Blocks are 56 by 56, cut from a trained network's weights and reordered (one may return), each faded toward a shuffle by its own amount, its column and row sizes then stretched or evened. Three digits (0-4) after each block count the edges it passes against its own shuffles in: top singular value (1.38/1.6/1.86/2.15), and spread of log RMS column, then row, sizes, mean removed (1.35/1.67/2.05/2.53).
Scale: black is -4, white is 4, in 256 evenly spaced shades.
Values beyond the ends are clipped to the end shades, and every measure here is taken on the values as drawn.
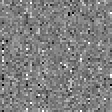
0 3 1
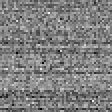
3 1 2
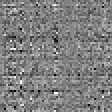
2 4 1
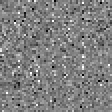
1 2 1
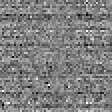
3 3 1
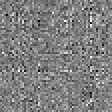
3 4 2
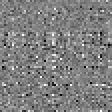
3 1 4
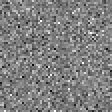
2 0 0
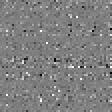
0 2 4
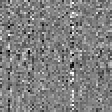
2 4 1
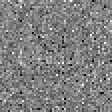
1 1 0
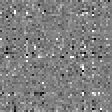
1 3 3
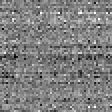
3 3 3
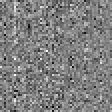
0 4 1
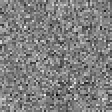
1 0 2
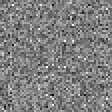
3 1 0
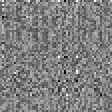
3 3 2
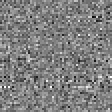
2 2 3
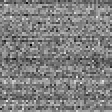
3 0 0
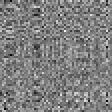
4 2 3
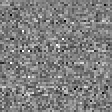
0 0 4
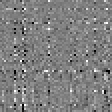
3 3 3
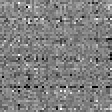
2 3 3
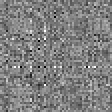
3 3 2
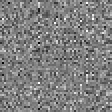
2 3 2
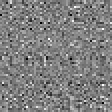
4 2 3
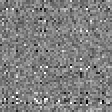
4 2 3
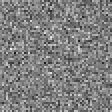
1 2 1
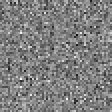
0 2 1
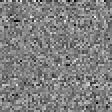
0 0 4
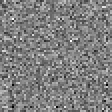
0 2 1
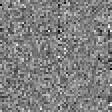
1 3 0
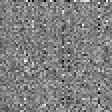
2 3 2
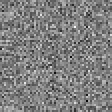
3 1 1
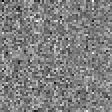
0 3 1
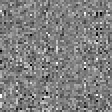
1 4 3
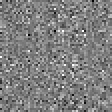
1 3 2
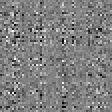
0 4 4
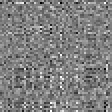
4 3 4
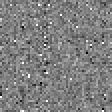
0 2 0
